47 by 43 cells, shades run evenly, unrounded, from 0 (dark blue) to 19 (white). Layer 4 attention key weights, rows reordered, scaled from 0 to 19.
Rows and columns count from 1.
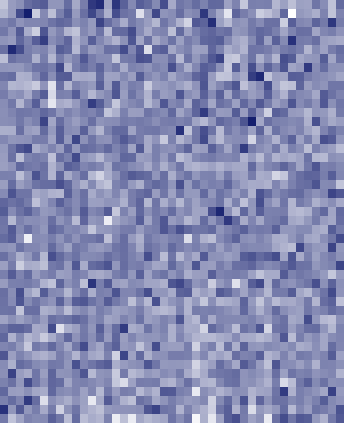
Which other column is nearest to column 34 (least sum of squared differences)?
17
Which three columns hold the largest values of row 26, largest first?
12, 41, 40
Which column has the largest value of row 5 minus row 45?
31
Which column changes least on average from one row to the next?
38
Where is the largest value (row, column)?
2, 37
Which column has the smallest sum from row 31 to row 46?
1
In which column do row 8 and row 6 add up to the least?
8
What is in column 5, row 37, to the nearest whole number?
12
